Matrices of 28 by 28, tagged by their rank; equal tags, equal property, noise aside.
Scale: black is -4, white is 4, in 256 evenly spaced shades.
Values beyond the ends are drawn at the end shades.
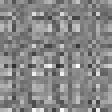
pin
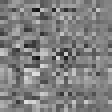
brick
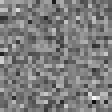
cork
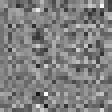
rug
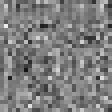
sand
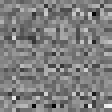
rug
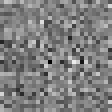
sand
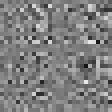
rug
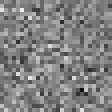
cork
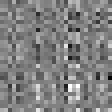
pin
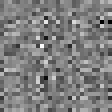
rug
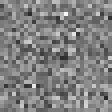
cork
